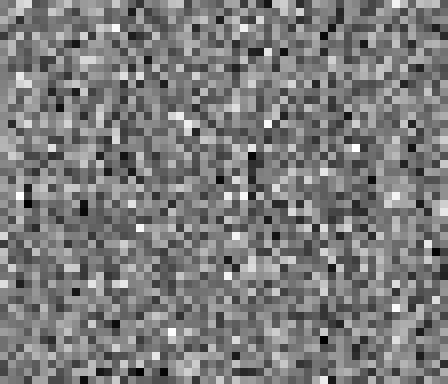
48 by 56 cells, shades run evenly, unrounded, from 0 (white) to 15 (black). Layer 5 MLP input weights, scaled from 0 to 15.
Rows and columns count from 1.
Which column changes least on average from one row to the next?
6
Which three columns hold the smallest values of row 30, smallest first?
30, 1, 48
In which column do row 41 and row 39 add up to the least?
50
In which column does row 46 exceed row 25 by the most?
3
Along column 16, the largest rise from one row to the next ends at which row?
11
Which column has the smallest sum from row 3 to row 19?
13
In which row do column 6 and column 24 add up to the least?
16
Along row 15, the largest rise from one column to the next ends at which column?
36
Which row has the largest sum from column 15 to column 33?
47
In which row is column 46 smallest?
34
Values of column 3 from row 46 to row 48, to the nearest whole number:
8 9 8
